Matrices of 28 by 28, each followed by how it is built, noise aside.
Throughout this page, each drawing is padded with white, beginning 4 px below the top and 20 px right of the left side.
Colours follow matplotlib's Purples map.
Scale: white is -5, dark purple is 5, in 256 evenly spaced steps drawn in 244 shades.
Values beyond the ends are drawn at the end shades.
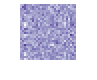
low rank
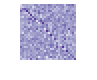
diagonal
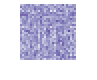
blocks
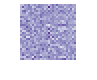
low rank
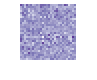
low rank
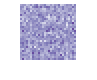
blocks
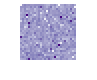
sparse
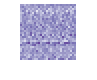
repeating columns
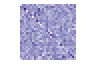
diagonal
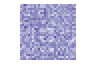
blocks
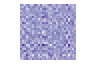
low rank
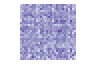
blocks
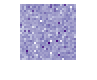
sparse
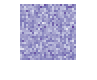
repeating columns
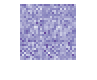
repeating columns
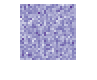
blocks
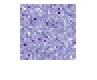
sparse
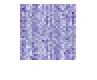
blocks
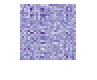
low rank
